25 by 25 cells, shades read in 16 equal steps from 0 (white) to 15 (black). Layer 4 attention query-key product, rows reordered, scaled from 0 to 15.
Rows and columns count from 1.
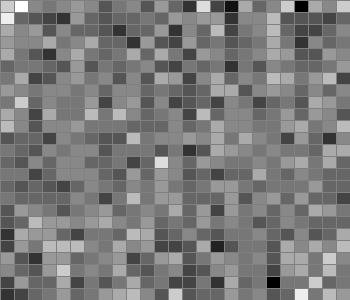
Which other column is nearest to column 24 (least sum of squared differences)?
21
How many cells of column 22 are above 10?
3
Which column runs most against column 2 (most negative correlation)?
22
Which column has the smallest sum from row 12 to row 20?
10
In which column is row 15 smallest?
19
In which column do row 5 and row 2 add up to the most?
4
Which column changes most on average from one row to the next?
16
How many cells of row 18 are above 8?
7
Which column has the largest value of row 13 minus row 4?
14
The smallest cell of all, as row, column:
1, 2
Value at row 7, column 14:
11
